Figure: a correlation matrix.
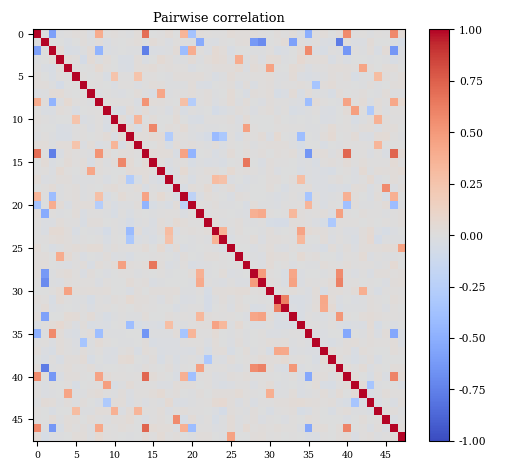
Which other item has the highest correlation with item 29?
39
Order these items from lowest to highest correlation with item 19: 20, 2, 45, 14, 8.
2, 20, 45, 8, 14
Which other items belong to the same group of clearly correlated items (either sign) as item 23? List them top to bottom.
12, 17, 24, 34
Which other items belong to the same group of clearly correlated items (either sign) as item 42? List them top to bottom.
4, 30
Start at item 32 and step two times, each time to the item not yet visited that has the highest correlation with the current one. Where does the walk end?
37
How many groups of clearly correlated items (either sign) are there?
14
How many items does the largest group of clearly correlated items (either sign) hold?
9
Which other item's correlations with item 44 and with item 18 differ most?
45
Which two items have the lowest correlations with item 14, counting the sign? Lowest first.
2, 35
